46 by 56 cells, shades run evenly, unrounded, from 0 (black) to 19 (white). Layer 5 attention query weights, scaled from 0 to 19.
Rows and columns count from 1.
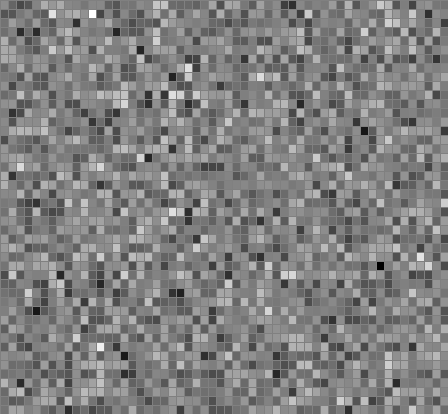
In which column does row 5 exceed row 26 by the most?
38
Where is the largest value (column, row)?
12, 2
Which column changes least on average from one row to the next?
30
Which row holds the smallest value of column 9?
46
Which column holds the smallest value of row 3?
10
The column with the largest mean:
49
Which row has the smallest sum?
42
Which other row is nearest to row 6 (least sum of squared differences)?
16
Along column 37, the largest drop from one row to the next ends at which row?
32
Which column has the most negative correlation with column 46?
18
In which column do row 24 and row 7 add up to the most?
22
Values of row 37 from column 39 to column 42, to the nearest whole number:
11 8 10 8
